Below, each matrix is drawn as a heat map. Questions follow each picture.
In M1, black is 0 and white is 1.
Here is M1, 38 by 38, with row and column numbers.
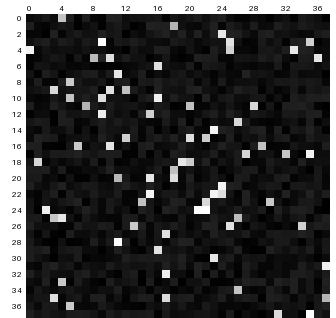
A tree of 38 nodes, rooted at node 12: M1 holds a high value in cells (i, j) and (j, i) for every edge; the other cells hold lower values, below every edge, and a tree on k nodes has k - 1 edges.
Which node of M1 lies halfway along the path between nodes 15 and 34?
3
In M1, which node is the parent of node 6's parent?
10
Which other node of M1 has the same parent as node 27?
32
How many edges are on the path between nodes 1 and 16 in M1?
7
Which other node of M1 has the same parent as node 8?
36
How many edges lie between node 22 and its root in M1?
2
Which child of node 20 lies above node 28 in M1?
11
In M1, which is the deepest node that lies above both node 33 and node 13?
25
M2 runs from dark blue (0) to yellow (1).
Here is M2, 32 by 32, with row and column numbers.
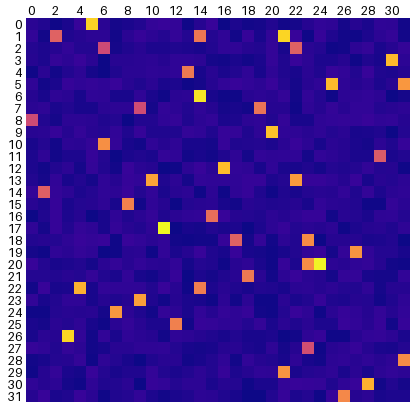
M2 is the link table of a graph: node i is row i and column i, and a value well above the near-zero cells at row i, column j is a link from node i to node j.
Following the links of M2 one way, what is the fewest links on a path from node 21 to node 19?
7
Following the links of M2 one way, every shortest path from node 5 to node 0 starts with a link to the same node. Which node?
node 25
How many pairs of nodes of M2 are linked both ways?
1
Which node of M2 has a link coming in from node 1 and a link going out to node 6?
node 2
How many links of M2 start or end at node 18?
3
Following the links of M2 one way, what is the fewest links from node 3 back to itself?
5
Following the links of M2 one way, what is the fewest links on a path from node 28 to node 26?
2
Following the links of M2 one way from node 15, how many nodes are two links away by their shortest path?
1
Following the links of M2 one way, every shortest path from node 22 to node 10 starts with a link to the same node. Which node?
node 4
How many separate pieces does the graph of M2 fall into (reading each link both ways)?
2
